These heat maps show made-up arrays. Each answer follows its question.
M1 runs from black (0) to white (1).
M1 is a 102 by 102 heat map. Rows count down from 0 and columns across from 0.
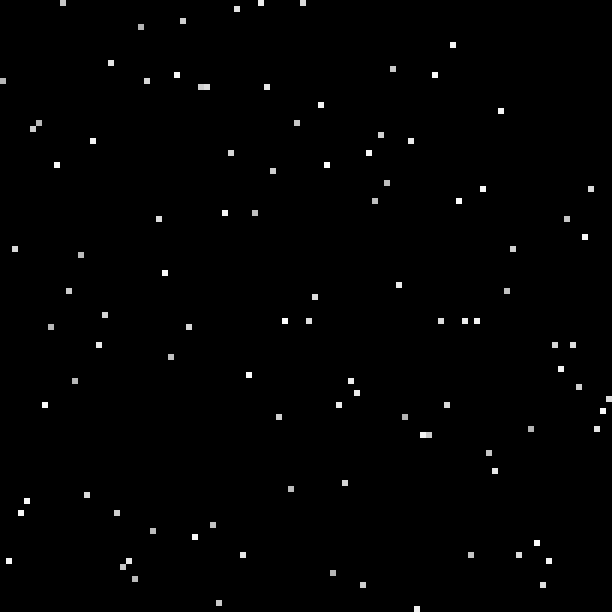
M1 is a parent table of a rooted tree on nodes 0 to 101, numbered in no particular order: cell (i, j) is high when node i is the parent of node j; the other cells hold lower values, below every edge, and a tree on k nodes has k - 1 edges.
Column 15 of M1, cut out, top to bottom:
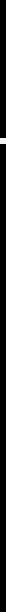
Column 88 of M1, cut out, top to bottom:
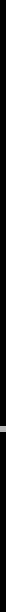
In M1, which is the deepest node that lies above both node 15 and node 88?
23
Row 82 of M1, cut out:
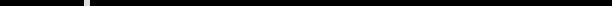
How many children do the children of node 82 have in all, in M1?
3
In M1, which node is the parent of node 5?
21
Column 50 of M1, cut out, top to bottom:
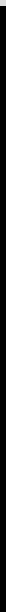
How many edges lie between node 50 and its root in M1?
5
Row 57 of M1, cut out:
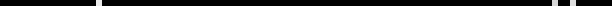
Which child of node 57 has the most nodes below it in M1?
92
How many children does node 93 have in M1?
3
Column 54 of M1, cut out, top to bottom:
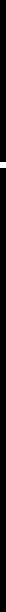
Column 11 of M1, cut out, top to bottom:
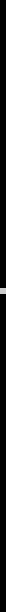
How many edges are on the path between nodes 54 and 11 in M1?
6
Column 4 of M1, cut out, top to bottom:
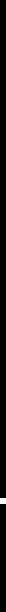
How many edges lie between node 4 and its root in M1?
8
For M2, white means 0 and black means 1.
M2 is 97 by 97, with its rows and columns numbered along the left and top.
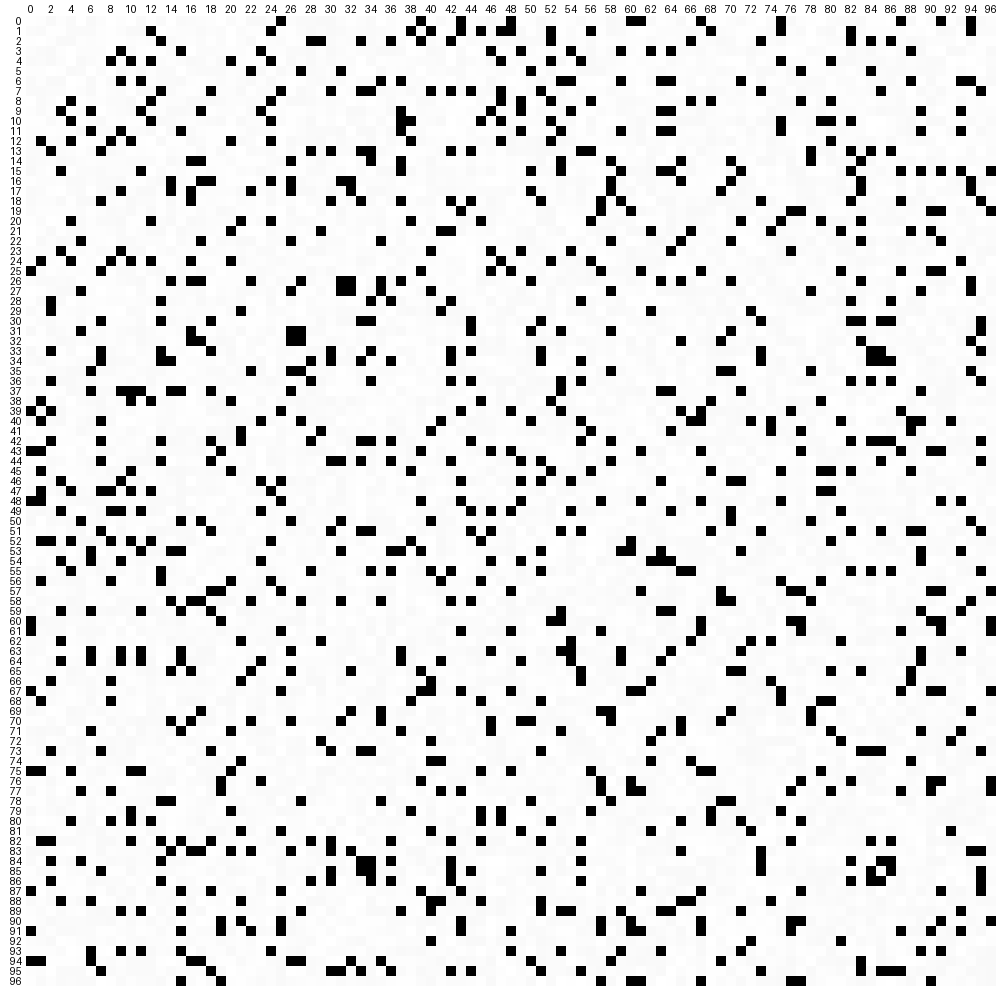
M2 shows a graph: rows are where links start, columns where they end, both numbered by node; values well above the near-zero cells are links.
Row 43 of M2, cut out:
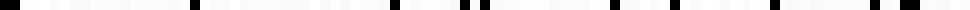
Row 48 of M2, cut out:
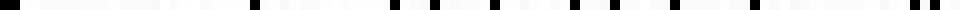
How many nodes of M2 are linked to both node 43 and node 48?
6
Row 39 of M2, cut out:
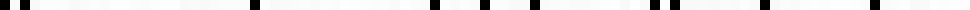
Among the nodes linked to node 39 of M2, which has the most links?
node 53
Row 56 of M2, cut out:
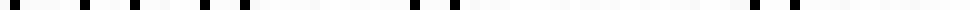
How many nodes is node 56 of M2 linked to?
9
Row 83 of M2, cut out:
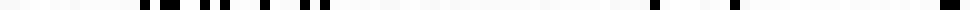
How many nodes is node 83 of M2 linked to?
12
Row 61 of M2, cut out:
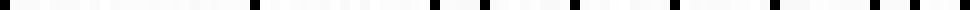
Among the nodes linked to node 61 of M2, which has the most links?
node 91
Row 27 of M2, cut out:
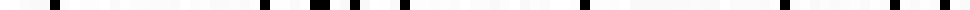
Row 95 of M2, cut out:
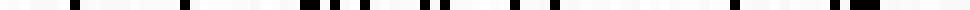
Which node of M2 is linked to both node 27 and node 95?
node 31
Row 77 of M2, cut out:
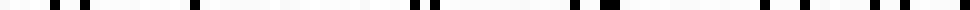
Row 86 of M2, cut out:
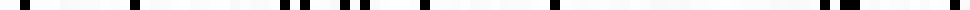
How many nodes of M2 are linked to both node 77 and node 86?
0
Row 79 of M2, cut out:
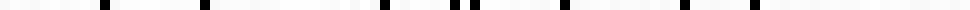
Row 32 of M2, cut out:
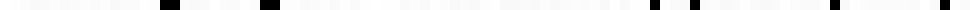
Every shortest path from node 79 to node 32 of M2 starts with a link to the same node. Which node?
node 20
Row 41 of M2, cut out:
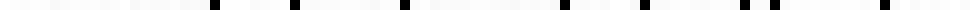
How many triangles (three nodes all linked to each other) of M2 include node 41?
6
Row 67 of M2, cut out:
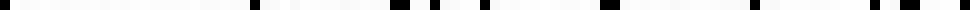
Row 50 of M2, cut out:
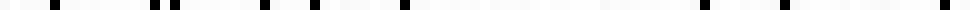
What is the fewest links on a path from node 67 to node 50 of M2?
2
